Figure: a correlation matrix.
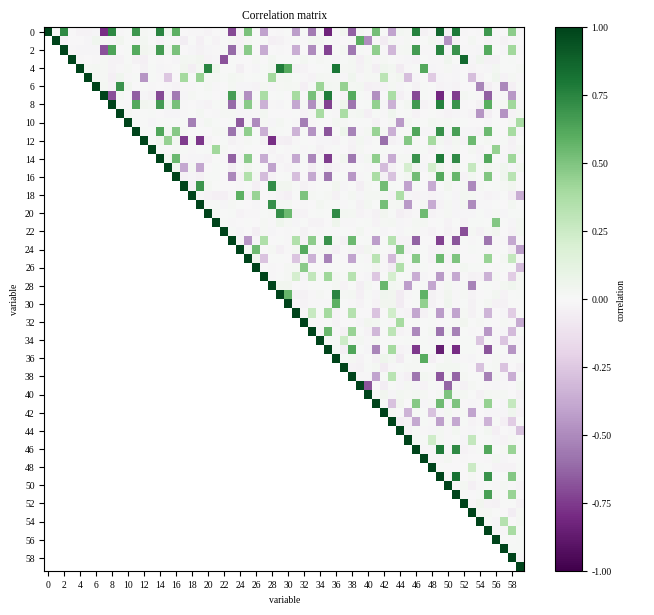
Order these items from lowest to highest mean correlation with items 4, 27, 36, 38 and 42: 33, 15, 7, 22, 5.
15, 22, 5, 33, 7
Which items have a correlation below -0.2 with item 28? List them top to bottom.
12, 15, 45, 48, 53
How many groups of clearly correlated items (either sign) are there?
8
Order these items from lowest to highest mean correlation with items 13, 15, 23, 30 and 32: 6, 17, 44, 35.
17, 6, 44, 35
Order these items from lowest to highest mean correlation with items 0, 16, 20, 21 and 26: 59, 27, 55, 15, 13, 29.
27, 59, 15, 13, 29, 55
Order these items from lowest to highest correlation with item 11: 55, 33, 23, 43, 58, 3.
23, 33, 43, 3, 58, 55
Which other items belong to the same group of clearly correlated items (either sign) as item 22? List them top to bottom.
3, 52
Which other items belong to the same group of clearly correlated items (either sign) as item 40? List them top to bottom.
1, 39, 50
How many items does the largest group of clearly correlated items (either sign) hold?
21
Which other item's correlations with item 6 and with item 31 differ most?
9
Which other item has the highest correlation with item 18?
24
